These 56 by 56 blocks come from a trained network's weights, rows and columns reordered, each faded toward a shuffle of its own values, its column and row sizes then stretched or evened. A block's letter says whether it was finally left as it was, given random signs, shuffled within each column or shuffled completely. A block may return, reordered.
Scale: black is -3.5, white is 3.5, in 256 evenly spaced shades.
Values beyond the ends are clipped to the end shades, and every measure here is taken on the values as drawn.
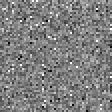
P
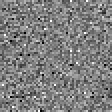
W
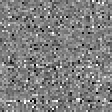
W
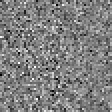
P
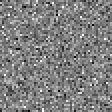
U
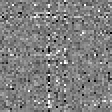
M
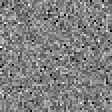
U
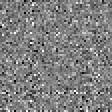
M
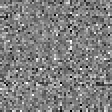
W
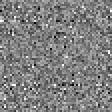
W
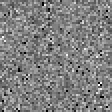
P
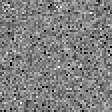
U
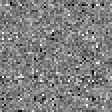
W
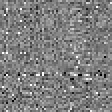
M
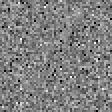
P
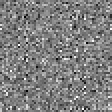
M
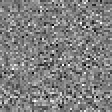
M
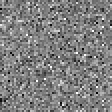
P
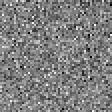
U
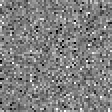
P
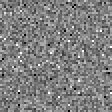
U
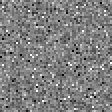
U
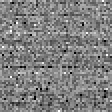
M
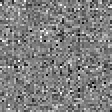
W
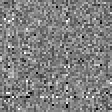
W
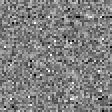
W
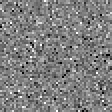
U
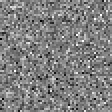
U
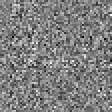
W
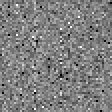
P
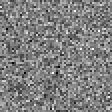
U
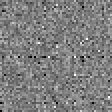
W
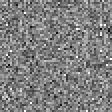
P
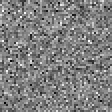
U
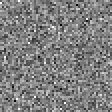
U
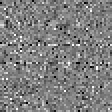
M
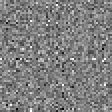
M
